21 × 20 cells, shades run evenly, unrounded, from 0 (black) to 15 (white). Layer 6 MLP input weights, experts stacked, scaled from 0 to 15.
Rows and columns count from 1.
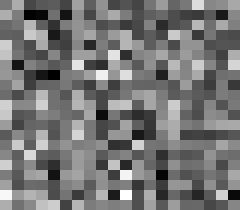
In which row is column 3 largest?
16
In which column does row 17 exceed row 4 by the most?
1
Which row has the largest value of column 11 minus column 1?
18
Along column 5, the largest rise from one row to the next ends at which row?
21
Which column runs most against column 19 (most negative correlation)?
10
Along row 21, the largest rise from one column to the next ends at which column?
7
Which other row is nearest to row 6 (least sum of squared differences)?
17
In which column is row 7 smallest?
2
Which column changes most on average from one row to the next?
11
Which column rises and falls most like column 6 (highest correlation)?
19
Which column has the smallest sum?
5
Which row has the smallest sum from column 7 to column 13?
12
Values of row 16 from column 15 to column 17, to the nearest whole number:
6 5 5
